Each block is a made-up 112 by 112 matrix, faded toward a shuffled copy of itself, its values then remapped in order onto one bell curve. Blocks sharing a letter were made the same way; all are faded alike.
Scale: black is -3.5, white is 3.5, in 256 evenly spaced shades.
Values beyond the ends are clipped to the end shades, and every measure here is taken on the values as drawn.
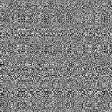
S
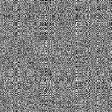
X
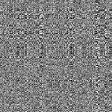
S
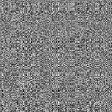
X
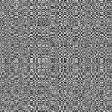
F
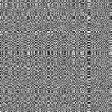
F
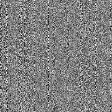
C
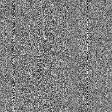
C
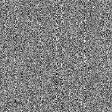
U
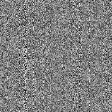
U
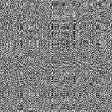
X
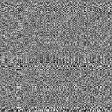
S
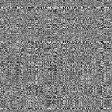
S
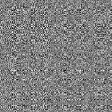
S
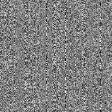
C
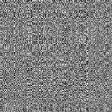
X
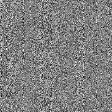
U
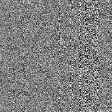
C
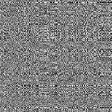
S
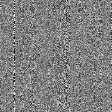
C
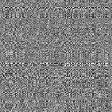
S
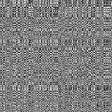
F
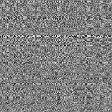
S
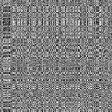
F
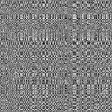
F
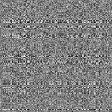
S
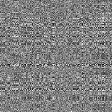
S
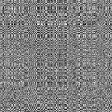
F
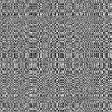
F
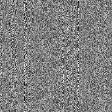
C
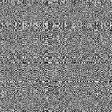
S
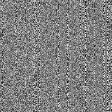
C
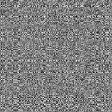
S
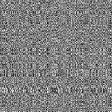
X
